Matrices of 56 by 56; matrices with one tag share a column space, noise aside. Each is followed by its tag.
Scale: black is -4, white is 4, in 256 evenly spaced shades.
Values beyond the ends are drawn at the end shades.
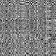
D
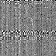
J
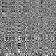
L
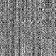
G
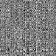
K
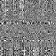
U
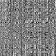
G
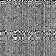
J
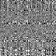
U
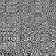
L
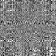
U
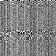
J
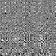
L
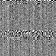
J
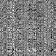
K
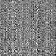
K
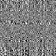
U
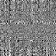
U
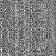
K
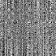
G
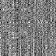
G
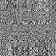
U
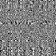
U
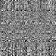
U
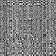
D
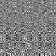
L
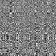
L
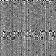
J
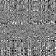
U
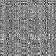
D
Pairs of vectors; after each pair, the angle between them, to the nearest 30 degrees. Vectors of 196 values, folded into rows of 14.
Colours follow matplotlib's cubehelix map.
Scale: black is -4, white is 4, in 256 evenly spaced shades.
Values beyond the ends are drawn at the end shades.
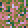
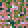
30 degrees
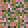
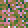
150 degrees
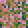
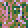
60 degrees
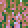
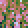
30 degrees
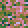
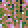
120 degrees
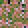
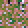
30 degrees
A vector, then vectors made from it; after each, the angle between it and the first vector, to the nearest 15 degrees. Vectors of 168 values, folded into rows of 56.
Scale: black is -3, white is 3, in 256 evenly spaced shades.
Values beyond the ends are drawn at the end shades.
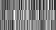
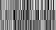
165 degrees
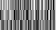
135 degrees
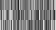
120 degrees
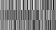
120 degrees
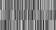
90 degrees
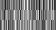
30 degrees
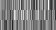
45 degrees
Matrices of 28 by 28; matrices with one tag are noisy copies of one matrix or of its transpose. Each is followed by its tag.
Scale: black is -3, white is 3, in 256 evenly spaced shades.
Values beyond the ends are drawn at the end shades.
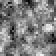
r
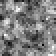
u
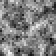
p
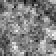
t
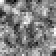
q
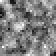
q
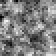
u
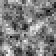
p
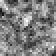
q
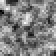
q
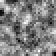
q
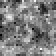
u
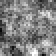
t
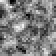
q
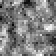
r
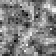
p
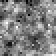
u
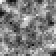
q
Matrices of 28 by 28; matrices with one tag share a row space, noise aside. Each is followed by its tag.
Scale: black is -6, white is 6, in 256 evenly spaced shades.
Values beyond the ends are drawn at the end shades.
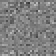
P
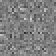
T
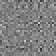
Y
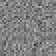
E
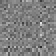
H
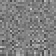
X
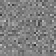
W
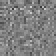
T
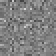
T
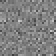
W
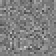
T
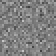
H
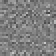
P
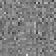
W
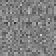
H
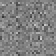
X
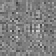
X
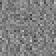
Y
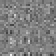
P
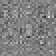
H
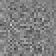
T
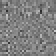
H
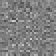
P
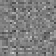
P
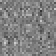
H
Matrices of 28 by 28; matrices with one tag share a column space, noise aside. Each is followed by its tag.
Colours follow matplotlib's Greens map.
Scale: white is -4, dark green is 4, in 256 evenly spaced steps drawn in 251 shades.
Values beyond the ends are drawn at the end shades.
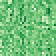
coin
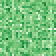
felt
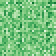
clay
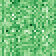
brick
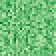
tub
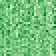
coin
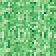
felt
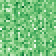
felt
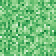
brick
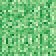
tub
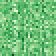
felt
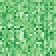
felt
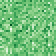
brick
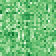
felt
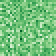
brick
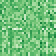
felt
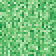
clay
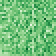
brick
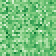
brick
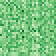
brick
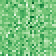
coin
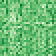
coin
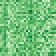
brick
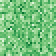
felt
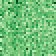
clay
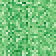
clay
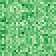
tub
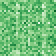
tub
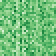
brick
